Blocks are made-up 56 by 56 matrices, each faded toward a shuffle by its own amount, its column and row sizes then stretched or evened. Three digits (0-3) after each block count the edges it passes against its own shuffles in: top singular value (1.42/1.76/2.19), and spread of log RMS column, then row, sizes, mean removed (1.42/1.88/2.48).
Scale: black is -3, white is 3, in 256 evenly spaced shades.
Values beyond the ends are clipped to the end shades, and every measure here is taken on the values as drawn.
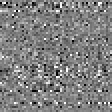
2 1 3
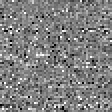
1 0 2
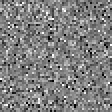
1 0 0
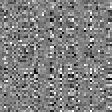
3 3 1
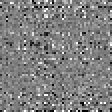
2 2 3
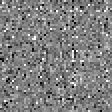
1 1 0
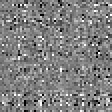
2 2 3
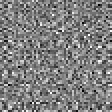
3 0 2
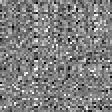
3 1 1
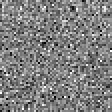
1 0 0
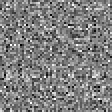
2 0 1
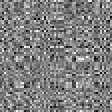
3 0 3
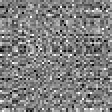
3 0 2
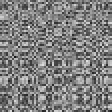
3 1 2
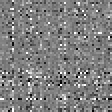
0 3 3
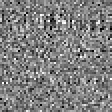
2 0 2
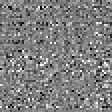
1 1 3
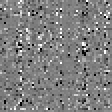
1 3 2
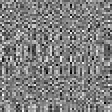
3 3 1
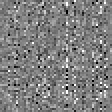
2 3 1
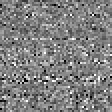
1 1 3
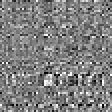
2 1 3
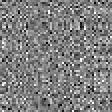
3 2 0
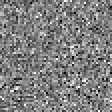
1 1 0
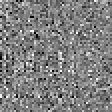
2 1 1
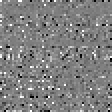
0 1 3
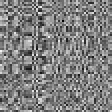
3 2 1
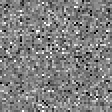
0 2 2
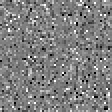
0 2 0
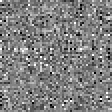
2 2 2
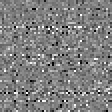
2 1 3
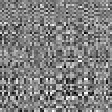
3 2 3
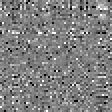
2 0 2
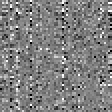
2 3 1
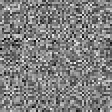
3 0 1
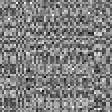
3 0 0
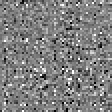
0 3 2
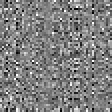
3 3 1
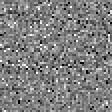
1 0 1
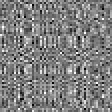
3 3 0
